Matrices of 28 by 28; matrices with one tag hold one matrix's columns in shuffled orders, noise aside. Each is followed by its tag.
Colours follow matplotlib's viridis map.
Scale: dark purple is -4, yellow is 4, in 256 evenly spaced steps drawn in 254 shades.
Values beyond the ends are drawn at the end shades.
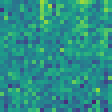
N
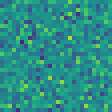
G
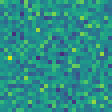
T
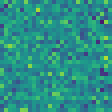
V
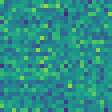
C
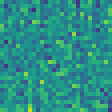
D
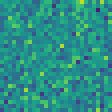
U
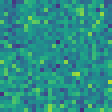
D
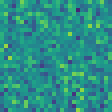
U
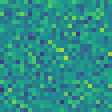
T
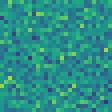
T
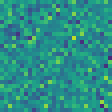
G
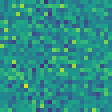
C
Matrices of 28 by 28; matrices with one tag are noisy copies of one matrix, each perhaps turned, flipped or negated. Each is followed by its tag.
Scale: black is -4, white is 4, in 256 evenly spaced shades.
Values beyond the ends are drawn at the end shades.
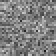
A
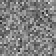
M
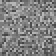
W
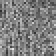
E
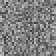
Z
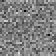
Z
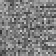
E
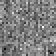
A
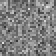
A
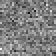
A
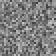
M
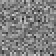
Z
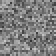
A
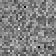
M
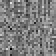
E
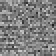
E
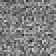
Z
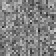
A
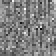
E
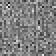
W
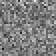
M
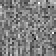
E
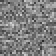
A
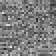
E
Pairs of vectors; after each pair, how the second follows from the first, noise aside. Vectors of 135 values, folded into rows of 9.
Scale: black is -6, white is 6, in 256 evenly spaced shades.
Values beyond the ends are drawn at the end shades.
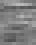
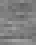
reversed, shrunk.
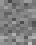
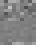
wrapped around, partly zeroed.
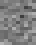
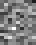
reversed, negated, scaled up.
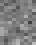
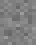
wrapped around, negated, shrunk.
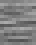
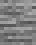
copied.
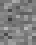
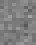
reversed, shrunk.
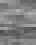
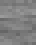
reversed, negated, shrunk.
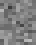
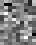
reversed, negated, scaled up.
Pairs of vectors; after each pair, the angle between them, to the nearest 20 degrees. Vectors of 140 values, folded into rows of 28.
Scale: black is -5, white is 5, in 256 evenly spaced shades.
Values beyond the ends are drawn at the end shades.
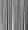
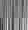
140 degrees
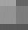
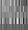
60 degrees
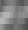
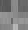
80 degrees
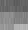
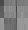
80 degrees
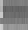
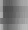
60 degrees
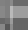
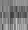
140 degrees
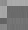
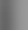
100 degrees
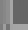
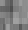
140 degrees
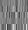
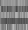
60 degrees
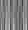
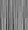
120 degrees
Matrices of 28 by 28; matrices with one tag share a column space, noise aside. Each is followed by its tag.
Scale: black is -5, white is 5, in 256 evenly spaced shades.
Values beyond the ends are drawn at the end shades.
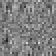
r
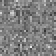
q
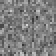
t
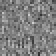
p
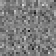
q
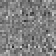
q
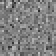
r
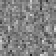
p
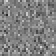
q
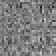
r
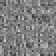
t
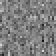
t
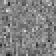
t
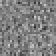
t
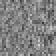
p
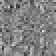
r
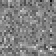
q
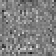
q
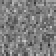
t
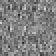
p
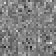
r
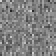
r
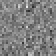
r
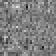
r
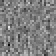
t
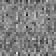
p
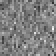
p
